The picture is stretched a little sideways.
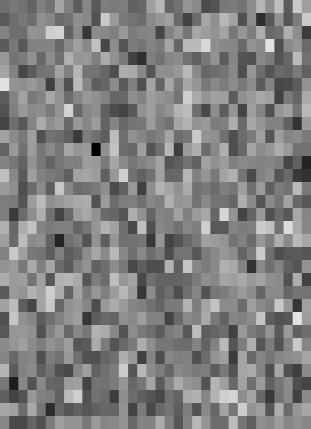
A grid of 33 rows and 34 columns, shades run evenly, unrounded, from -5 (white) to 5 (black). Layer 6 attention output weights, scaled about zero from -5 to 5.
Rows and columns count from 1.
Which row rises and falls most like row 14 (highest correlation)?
13
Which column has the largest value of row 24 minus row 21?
4
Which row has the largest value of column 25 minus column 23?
18
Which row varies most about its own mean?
31
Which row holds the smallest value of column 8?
9
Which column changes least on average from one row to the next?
5
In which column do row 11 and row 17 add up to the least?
22
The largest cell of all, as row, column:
12, 11
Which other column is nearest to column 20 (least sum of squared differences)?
17
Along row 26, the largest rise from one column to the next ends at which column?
23
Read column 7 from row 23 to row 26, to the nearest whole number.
-2 1 0 -1
